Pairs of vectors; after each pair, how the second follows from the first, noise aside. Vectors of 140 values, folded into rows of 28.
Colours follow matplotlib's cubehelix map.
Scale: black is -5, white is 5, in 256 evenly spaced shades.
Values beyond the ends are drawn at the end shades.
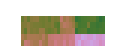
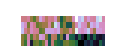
negated, scaled up.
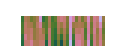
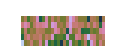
sign-scrambled.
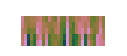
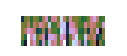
negated, scaled up.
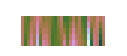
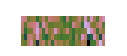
sign-scrambled.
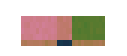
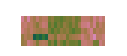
wrapped around, shrunk.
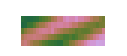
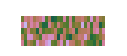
shuffled.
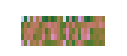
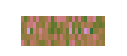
wrapped around, shrunk.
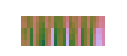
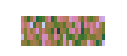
shuffled.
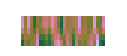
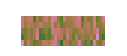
wrapped around, shrunk.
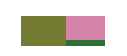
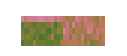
reversed, negated, shrunk.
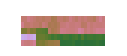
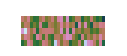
shuffled.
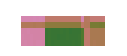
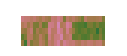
wrapped around, shrunk.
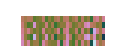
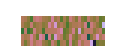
negated, partly zeroed.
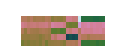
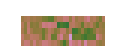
wrapped around, shrunk.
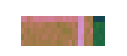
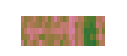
wrapped around, shrunk.
